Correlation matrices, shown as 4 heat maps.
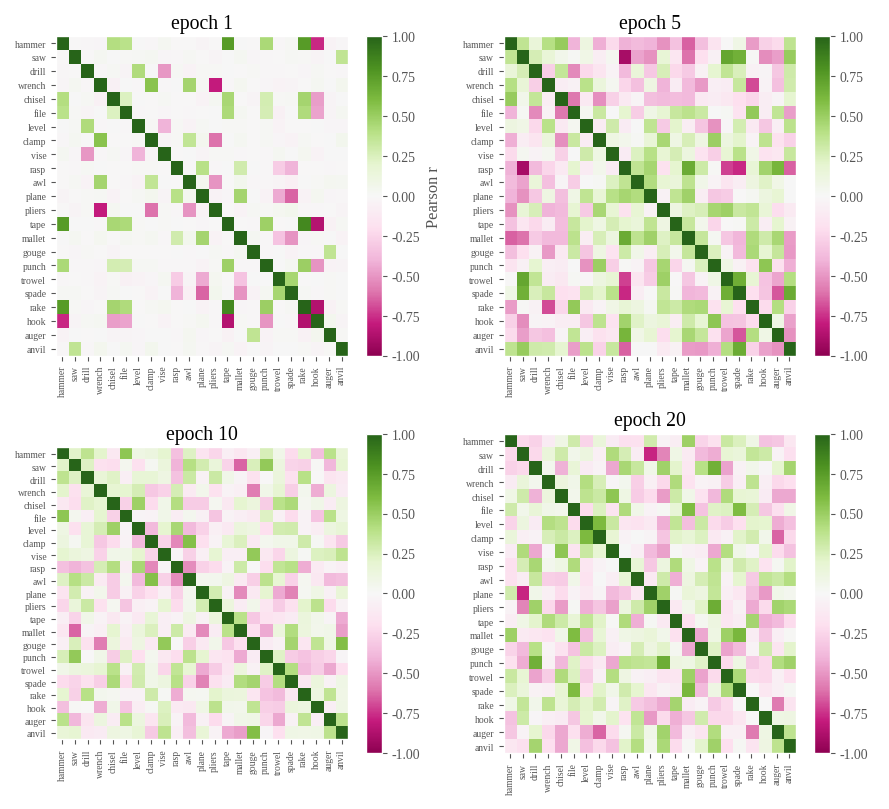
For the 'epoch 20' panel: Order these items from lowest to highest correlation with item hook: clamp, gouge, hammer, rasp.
hammer, rasp, clamp, gouge
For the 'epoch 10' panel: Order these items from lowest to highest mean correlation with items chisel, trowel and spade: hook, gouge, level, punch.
punch, hook, gouge, level
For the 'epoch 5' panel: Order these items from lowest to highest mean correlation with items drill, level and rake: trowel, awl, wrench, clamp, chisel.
wrench, clamp, chisel, awl, trowel
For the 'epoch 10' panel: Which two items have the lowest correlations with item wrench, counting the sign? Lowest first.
gouge, hook
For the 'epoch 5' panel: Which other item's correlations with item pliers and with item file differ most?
drill
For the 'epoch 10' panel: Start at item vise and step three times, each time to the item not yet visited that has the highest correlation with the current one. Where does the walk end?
auger
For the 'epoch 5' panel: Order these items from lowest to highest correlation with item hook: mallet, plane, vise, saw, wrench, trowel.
saw, trowel, vise, wrench, plane, mallet
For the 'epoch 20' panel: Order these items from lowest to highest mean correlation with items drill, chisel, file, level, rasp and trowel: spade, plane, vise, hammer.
plane, hammer, vise, spade
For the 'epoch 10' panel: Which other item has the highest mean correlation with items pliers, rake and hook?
drill
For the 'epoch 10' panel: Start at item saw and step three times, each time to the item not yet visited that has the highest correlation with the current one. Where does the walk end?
clamp
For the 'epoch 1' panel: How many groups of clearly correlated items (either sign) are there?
6
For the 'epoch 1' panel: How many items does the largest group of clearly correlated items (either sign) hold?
7
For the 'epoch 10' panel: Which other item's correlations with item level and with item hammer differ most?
rasp
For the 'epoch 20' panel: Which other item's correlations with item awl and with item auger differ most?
clamp
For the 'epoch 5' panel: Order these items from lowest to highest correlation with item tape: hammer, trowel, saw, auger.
hammer, saw, trowel, auger
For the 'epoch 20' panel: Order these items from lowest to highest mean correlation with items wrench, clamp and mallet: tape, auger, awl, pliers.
auger, pliers, awl, tape
